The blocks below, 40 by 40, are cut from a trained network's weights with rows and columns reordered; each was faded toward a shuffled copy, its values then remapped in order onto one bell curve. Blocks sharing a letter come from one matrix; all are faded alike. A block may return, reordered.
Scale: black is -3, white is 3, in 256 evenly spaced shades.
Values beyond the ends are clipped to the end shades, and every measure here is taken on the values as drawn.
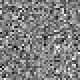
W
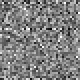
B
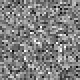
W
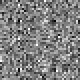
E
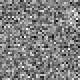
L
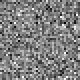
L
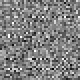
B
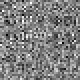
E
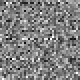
B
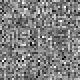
W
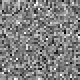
L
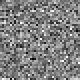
B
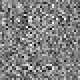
E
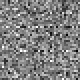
B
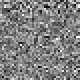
B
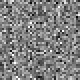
E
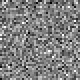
W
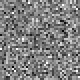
L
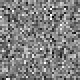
W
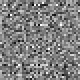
B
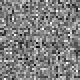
L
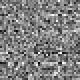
B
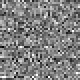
B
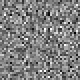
W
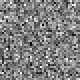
L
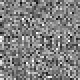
E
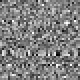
B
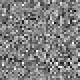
W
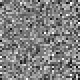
W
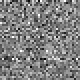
B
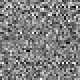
B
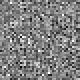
W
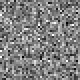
L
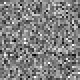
L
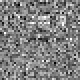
B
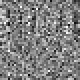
E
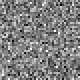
L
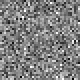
L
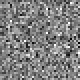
E
